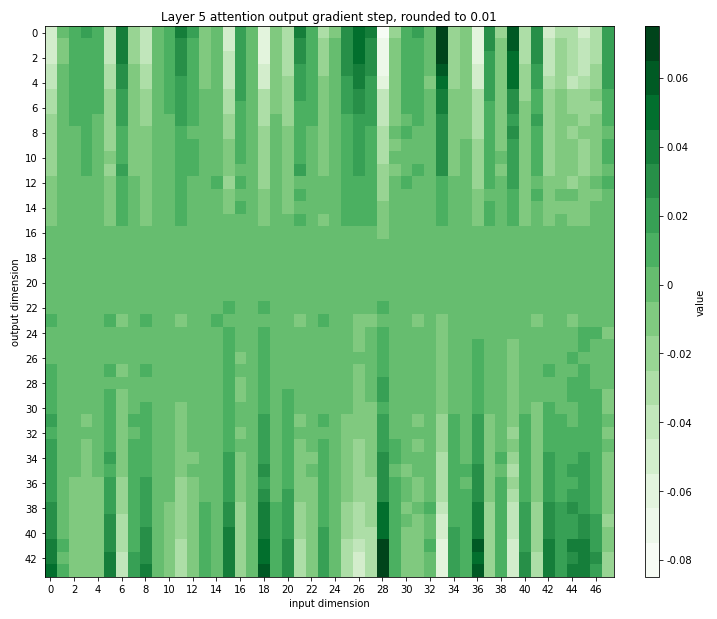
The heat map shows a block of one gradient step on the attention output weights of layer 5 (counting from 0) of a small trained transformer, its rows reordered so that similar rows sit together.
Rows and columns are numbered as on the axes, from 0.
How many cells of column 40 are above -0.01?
28
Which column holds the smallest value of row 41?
33
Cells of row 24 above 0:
5
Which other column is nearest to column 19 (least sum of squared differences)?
13
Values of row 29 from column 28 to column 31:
0.02 0 0 0
